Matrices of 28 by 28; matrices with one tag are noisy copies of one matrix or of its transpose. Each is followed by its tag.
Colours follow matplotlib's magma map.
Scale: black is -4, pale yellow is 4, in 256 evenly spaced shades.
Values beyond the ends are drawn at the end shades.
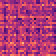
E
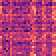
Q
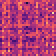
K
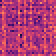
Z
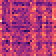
Q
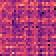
K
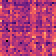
Q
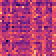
Q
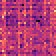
Z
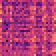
Q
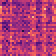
Q
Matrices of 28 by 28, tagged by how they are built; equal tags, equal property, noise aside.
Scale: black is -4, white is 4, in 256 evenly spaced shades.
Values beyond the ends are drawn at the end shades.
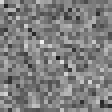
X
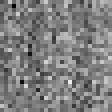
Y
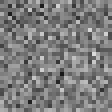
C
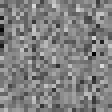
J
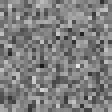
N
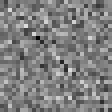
X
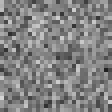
C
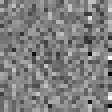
J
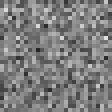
C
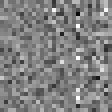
J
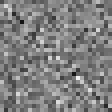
X
